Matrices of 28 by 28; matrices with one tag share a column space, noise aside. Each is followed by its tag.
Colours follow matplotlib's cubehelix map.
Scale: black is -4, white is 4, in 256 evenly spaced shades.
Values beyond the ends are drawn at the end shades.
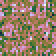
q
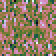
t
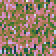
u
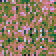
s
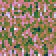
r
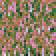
r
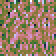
t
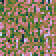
s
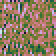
u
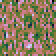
t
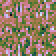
r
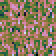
r
